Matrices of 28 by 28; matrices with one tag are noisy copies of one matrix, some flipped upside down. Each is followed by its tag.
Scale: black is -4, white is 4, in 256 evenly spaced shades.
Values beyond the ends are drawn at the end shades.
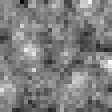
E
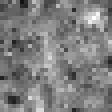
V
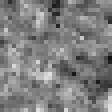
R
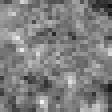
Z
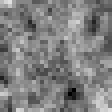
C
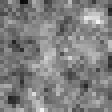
V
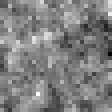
R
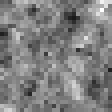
C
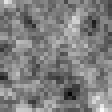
C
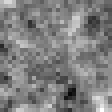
C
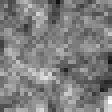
R
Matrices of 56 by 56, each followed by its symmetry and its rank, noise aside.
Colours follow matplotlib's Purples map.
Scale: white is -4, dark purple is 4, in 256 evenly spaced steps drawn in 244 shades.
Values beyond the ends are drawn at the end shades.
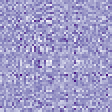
no symmetry, rank six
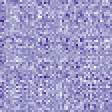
no symmetry, rank six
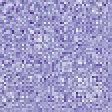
symmetric, rank seven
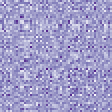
symmetric, rank six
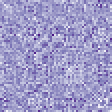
symmetric, rank seven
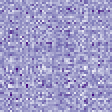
no symmetry, rank seven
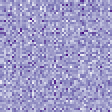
antisymmetric, rank six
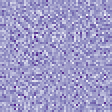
antisymmetric, rank eight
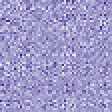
no symmetry, rank six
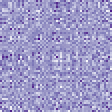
symmetric, rank six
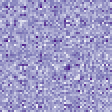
symmetric, rank seven
